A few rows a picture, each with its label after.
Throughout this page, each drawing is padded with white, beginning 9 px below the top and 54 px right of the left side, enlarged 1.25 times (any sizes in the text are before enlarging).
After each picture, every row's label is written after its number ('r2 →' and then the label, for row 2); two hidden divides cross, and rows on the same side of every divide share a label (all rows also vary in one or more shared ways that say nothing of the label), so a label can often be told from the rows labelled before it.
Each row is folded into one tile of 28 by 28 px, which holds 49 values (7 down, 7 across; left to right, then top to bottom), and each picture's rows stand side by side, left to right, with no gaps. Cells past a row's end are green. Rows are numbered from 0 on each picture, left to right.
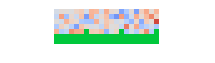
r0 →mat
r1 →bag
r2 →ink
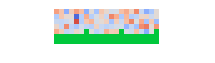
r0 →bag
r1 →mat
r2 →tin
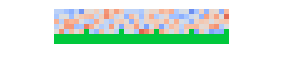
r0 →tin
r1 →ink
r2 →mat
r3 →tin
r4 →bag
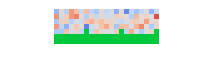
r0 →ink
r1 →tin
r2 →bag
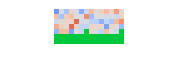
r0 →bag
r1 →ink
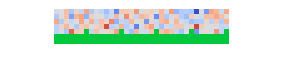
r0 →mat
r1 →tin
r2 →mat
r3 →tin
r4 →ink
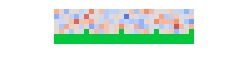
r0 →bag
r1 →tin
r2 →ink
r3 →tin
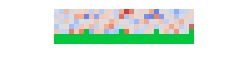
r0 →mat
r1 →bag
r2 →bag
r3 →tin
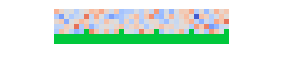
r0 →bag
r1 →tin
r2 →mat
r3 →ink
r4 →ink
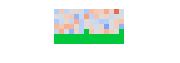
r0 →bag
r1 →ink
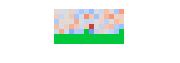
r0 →bag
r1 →ink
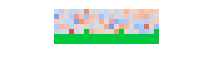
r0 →mat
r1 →tin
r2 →ink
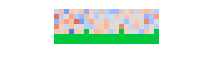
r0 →bag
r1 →tin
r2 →bag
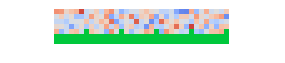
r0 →ink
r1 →bag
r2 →mat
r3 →tin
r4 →mat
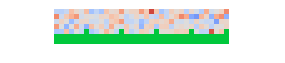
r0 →ink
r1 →ink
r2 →ink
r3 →mat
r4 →mat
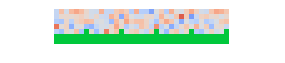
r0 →ink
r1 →mat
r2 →tin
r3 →mat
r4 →ink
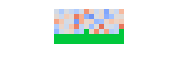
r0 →mat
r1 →tin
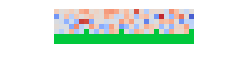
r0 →ink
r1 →ink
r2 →mat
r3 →mat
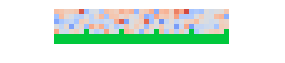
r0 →ink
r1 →ink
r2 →bag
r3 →ink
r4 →mat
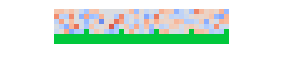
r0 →bag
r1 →bag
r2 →bag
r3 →tin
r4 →bag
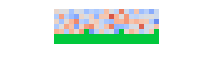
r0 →tin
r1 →ink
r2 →tin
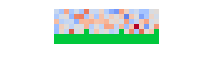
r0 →mat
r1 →tin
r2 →tin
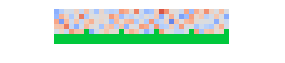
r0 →mat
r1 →mat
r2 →tin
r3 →bag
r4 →mat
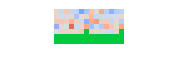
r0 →tin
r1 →tin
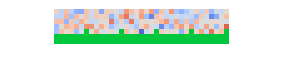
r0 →tin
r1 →bag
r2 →bag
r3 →tin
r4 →tin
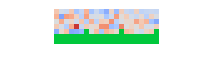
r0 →bag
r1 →tin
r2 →tin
